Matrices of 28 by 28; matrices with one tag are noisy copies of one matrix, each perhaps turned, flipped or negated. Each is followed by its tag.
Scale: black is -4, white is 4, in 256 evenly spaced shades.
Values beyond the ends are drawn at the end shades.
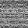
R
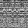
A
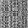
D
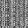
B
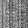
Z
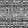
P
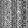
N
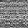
R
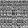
D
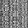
D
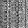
Z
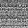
Z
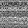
N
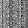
Z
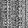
Z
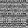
B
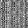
B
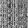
A
